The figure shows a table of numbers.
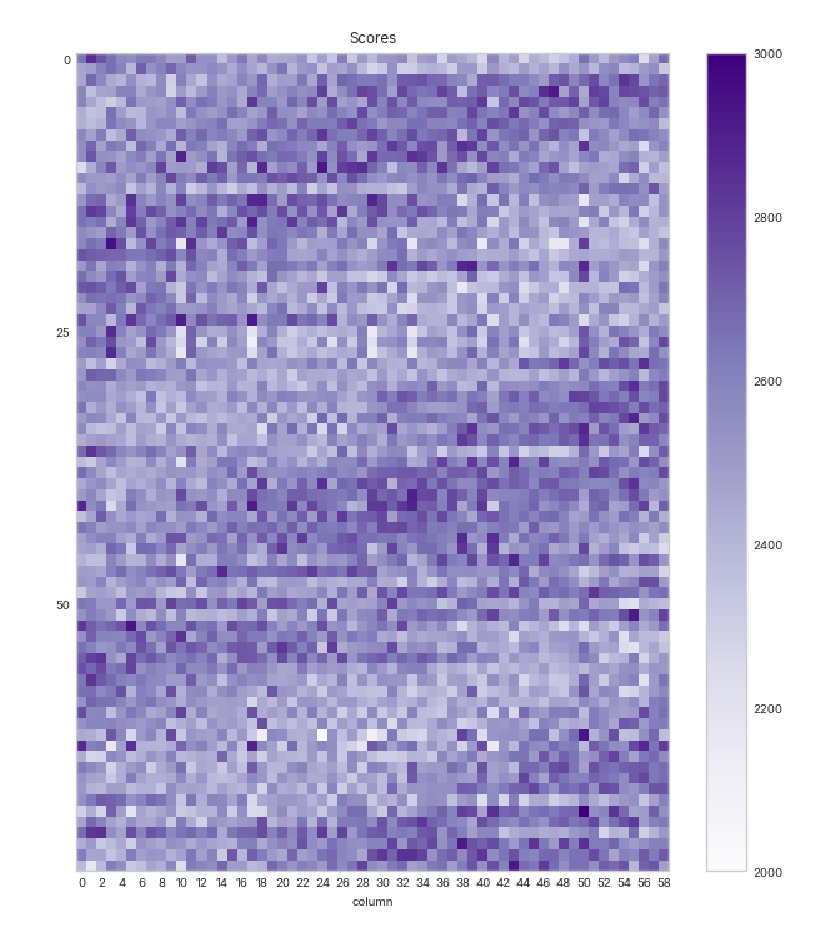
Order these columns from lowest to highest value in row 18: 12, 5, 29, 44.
44, 29, 12, 5
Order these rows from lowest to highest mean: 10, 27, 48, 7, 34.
27, 48, 34, 10, 7
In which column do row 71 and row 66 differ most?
56
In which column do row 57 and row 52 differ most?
50
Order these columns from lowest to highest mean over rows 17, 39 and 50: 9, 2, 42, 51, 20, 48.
48, 51, 42, 2, 9, 20
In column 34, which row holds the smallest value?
62
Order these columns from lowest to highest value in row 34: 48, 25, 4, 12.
4, 12, 25, 48
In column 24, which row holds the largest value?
10
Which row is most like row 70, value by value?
2
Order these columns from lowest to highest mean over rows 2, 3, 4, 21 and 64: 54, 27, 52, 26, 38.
38, 26, 27, 52, 54
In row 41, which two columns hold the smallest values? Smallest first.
3, 41
